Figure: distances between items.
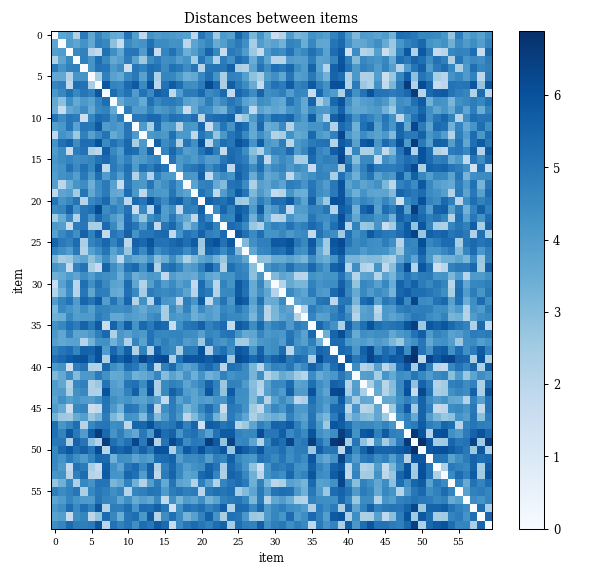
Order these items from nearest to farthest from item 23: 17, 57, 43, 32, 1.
43, 1, 17, 32, 57
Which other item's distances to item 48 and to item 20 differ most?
47
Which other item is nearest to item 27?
9
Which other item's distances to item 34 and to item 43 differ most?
49
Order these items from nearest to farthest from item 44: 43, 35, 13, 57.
43, 13, 57, 35
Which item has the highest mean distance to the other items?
39
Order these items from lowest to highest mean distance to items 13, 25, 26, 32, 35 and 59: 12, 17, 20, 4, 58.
17, 4, 20, 12, 58
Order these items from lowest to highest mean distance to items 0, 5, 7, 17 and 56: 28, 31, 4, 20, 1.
31, 1, 28, 4, 20
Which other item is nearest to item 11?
21
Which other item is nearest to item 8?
36
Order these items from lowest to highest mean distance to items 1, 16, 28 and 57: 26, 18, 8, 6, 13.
18, 8, 6, 26, 13
